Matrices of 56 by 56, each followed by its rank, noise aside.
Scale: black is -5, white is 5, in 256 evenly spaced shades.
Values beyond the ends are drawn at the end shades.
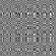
two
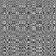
two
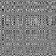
three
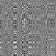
two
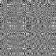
four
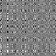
two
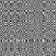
two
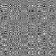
four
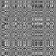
two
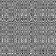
two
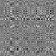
three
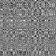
three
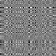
two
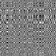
two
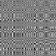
two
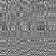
three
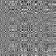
three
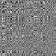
four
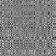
three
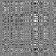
three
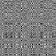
three
